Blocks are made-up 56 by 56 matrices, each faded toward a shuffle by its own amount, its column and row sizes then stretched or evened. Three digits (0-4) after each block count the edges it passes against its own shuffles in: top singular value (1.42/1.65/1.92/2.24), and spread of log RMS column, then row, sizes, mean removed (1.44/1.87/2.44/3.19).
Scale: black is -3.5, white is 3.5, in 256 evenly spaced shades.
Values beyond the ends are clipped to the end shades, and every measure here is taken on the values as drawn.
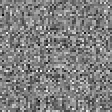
3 0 2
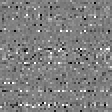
2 1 3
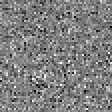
0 1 1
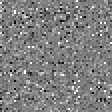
1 1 2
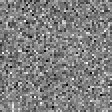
1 0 0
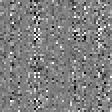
3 4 0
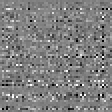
2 2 4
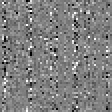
0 4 0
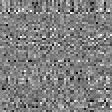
4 0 3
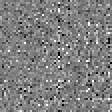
1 2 1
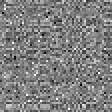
4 0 0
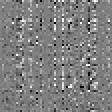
4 4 2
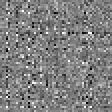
2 3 2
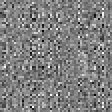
4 3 1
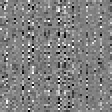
4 4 0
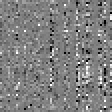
2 4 1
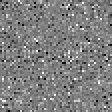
2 0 1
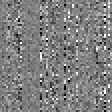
0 4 0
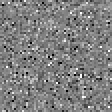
0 0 0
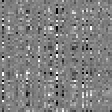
4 4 1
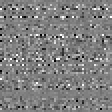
1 1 4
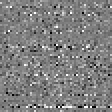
1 1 3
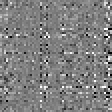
3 3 3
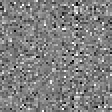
2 2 0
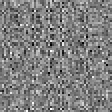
4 2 1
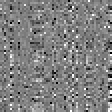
4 3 0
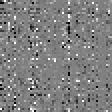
1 4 2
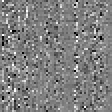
0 4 0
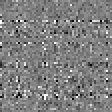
2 2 3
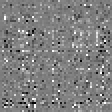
1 3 3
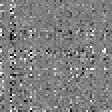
1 3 3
